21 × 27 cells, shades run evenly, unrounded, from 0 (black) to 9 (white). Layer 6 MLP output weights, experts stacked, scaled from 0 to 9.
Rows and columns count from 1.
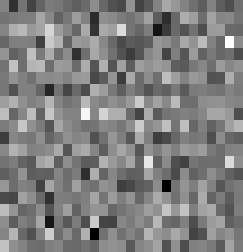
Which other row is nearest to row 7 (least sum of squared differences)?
13
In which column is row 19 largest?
11
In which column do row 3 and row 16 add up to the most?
6
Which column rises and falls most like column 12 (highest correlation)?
4
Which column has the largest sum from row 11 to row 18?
17
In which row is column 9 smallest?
5
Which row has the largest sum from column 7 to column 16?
10
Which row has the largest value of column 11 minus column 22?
19
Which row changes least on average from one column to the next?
9
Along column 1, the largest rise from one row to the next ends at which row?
18
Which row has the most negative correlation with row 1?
12
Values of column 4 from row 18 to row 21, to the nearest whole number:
4 4 3 4
